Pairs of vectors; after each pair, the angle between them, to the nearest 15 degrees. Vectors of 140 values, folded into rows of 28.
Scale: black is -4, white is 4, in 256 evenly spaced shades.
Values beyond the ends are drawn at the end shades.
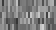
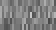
75 degrees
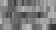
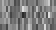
60 degrees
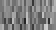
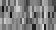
105 degrees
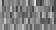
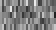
45 degrees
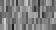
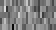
30 degrees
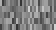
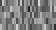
150 degrees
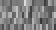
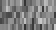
135 degrees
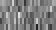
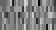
135 degrees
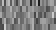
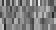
165 degrees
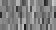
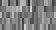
135 degrees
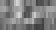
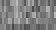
60 degrees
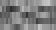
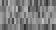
120 degrees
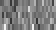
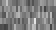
90 degrees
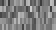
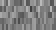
165 degrees
